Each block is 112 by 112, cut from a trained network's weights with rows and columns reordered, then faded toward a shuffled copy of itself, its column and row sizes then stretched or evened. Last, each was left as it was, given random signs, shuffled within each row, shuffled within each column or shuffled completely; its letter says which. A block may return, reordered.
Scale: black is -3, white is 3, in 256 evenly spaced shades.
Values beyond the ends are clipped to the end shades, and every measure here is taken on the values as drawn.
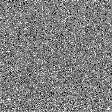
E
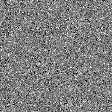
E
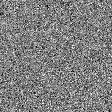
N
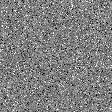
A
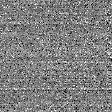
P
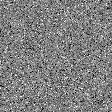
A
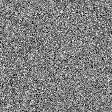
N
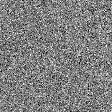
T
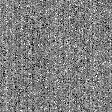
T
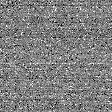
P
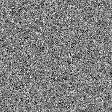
T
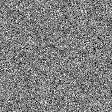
N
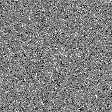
N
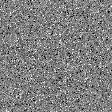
T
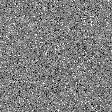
T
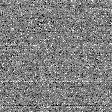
N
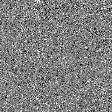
E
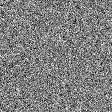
A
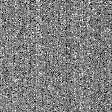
P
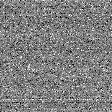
N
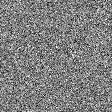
A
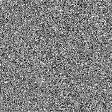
E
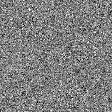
E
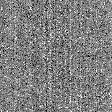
T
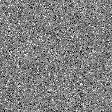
E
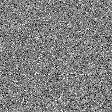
N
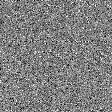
N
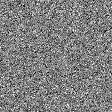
N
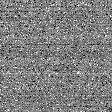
N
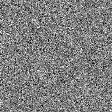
E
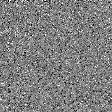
E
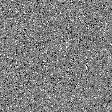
T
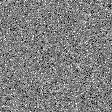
A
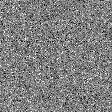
N
